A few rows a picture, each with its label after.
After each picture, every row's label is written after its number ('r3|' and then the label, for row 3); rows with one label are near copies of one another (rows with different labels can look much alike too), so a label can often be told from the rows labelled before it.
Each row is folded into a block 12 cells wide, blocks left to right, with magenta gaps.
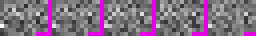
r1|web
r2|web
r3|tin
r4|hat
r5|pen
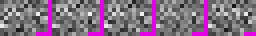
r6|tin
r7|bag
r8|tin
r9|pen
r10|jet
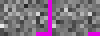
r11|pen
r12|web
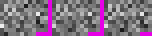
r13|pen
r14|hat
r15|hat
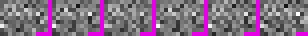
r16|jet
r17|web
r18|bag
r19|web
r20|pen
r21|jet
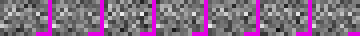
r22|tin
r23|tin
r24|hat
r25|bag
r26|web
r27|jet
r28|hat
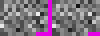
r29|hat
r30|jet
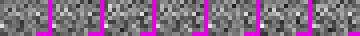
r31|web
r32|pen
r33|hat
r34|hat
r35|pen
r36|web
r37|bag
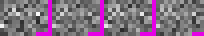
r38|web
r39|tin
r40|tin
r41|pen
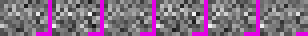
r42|jet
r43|hat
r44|hat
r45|jet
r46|tin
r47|web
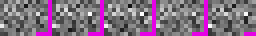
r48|pen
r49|bag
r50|jet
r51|hat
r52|web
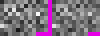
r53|bag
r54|bag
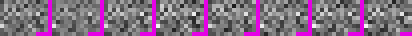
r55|hat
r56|web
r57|hat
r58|hat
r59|bag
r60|pen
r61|tin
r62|tin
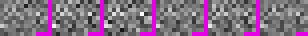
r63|pen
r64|pen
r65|tin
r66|web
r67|hat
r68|web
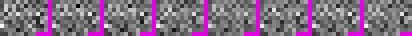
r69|hat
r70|jet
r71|jet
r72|tin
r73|bag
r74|web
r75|jet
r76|pen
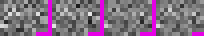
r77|tin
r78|pen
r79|web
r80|web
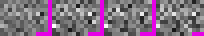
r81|jet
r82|jet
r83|web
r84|hat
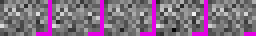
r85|bag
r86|tin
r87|bag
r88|bag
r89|bag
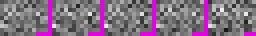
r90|tin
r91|web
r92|pen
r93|bag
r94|bag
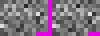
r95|jet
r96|jet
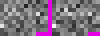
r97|pen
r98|web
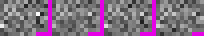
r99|pen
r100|hat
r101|pen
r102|tin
